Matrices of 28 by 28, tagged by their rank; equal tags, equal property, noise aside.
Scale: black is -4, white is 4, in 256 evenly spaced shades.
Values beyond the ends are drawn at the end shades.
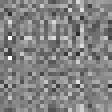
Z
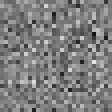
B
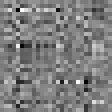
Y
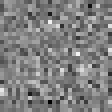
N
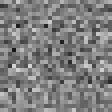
N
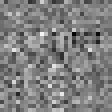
N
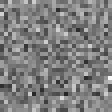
B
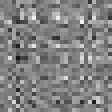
Z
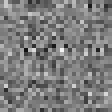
N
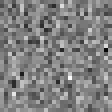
B
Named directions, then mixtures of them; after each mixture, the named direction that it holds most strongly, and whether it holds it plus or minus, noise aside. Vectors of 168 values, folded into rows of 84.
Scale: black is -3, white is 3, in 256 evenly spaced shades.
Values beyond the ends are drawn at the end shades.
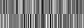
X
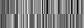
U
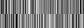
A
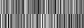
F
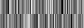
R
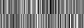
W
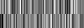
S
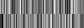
S, plus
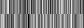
R, minus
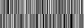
R, plus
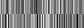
F, plus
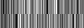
U, plus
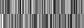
S, minus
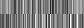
X, minus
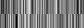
A, plus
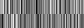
A, minus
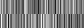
F, plus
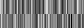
R, plus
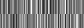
W, plus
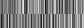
F, minus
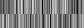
X, plus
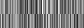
W, minus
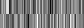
R, minus
